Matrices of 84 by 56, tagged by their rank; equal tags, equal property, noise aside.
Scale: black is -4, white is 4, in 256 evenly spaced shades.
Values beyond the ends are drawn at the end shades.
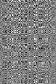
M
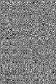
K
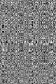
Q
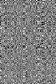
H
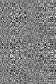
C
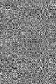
K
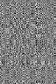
C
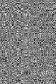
H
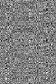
K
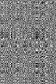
C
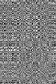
M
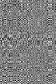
C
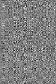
K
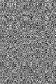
Q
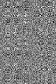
H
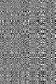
M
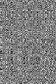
Q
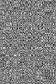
H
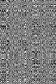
M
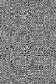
K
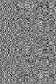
H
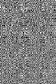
K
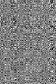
C
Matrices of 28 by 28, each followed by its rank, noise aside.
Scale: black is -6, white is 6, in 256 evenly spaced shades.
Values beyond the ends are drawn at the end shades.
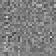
five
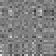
two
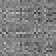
three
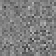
five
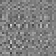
three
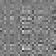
two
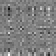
two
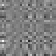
two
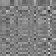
two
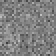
six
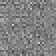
six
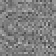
five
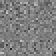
five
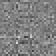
five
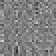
five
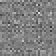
four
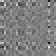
two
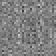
six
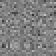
five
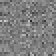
five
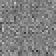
six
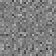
five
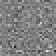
five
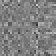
three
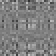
two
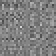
five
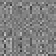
three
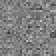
six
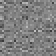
three
